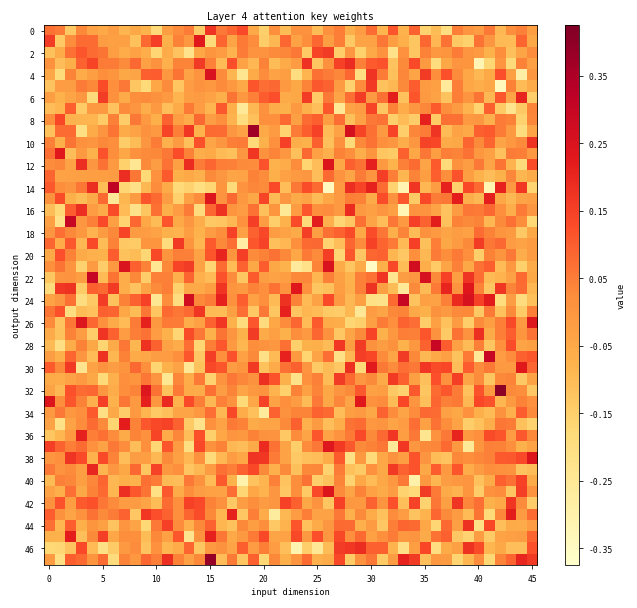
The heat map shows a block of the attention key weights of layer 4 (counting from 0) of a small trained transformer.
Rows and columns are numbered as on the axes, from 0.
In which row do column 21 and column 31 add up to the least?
43
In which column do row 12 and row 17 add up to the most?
36
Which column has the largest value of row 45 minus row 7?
27
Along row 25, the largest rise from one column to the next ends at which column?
22
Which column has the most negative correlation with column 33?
6
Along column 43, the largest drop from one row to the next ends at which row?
44
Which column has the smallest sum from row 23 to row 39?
24
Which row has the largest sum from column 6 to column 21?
9
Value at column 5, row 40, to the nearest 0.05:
0.1
